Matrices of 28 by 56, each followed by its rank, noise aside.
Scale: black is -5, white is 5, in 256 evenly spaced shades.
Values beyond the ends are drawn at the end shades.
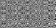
two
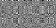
two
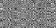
four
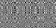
two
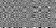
two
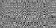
four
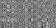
four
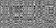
four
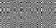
one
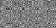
four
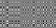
one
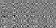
three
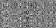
three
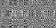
two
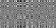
one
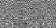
four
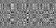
three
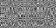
three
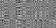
two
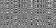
two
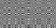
one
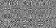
three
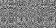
four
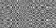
two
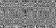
four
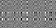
one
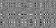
one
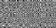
four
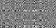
two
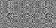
three
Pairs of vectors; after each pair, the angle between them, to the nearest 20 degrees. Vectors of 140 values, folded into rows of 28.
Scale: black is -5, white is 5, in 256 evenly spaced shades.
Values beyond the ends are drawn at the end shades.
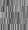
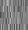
160 degrees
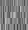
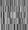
20 degrees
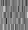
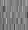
160 degrees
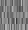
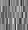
120 degrees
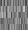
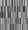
160 degrees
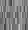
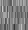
60 degrees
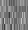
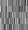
60 degrees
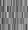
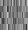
40 degrees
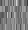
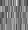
20 degrees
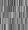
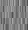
140 degrees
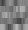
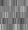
40 degrees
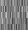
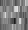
80 degrees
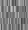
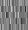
40 degrees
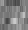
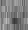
140 degrees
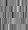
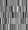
20 degrees
